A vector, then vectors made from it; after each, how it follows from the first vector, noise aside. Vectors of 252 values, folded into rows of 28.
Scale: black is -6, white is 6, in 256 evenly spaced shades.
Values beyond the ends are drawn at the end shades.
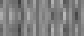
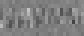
wrapped around, negated, partly zeroed.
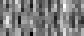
reversed, negated, scaled up.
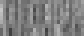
wrapped around, negated.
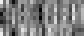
wrapped around, scaled up.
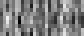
reversed, negated, scaled up.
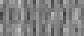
negated.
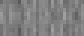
shrunk.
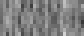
reversed, negated.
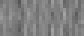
shrunk.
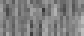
wrapped around, negated.
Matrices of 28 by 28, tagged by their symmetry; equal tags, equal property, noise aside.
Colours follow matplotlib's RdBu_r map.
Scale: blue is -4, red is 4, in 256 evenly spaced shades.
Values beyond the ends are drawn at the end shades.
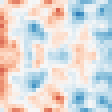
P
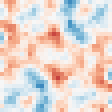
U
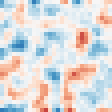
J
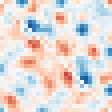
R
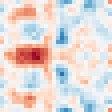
P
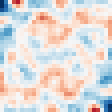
U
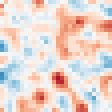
J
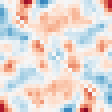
U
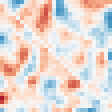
J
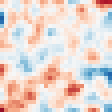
J
